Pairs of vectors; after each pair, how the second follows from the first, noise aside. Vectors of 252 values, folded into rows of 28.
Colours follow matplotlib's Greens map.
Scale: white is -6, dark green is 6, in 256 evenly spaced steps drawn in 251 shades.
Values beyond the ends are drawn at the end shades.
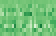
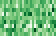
scaled up.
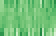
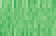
reversed, shrunk.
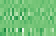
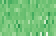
wrapped around, partly zeroed.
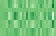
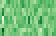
reversed.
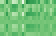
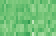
reversed, shrunk.
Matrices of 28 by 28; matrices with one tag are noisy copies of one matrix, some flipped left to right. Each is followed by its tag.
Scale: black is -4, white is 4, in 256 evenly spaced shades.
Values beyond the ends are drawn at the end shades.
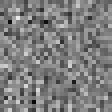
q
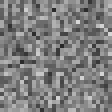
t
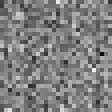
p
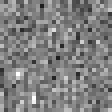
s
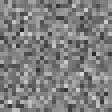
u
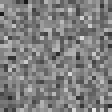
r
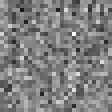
t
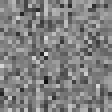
q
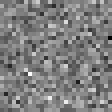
u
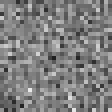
r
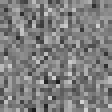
q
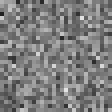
r
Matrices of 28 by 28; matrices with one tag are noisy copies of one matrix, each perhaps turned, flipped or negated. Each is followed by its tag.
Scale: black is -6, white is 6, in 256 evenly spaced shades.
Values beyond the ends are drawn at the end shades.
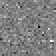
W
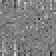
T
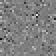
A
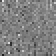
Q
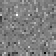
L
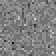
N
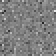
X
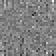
Q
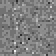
W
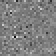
A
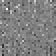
Q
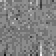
T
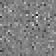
A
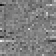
T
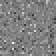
N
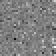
L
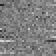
T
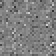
X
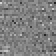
Q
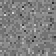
N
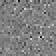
A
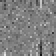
T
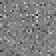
A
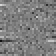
T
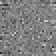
Q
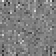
Q
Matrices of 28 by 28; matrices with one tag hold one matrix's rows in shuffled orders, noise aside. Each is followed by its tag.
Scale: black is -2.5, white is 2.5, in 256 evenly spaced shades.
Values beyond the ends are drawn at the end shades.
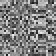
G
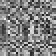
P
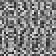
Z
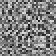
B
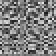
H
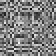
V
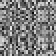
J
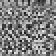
B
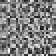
P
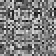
V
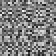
B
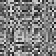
V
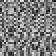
Z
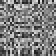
V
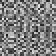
Z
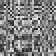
V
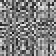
J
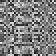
V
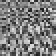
P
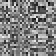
G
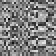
G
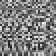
B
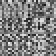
B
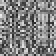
J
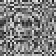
V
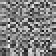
P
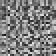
P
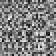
B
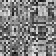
G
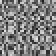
Z
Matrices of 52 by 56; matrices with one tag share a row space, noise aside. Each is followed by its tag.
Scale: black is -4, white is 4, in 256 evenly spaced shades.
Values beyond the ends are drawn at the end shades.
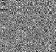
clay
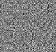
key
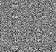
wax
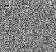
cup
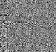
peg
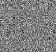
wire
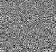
wire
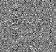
wax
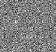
wax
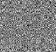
clay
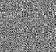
clay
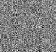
wax
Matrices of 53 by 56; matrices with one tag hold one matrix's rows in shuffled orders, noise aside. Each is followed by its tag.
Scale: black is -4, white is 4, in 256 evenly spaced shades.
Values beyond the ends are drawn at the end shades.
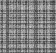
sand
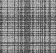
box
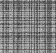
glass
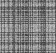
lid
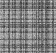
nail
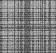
box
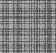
glass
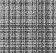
nail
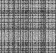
lid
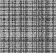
nail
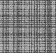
glass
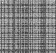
lid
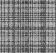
lid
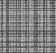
sand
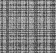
sand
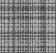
lid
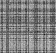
sand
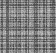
sand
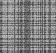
box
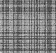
glass
